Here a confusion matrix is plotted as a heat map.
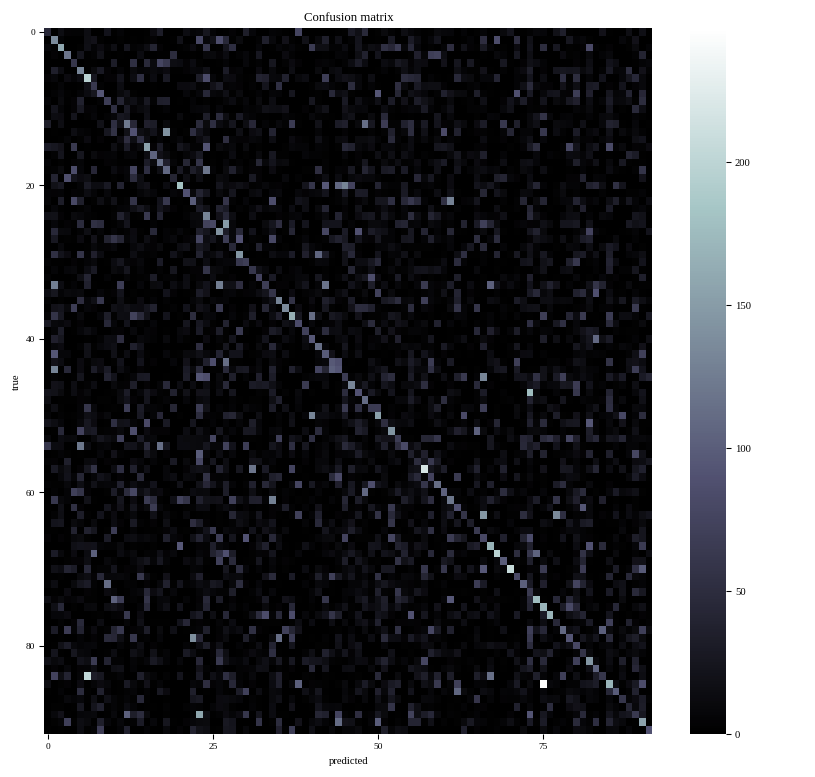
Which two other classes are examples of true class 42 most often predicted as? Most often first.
1, 90
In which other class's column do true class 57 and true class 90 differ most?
31
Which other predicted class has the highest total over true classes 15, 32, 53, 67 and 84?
6
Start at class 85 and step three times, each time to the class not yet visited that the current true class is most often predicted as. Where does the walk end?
22
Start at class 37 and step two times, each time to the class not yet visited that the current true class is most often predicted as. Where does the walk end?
83
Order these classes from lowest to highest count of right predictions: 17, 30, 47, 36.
30, 47, 17, 36
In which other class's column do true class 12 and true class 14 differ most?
48
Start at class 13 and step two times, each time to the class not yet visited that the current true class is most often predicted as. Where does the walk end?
24
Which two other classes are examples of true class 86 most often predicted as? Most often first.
62, 30
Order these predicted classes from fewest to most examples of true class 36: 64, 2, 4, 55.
64, 2, 55, 4
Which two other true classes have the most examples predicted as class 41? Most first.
29, 44
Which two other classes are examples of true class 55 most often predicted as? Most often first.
23, 89
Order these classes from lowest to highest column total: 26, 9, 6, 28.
9, 28, 6, 26
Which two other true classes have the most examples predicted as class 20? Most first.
67, 61
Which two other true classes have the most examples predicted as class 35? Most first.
79, 53
